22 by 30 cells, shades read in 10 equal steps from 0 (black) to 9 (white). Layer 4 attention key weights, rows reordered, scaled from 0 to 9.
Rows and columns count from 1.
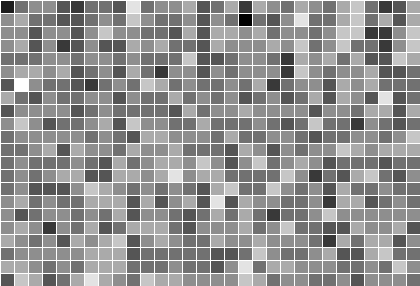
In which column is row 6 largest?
22
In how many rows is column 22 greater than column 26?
10
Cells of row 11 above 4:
18
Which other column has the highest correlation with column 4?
30
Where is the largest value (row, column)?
7, 2
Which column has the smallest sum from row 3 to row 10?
6
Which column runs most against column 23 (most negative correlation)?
21
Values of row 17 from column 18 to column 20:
6 4 2
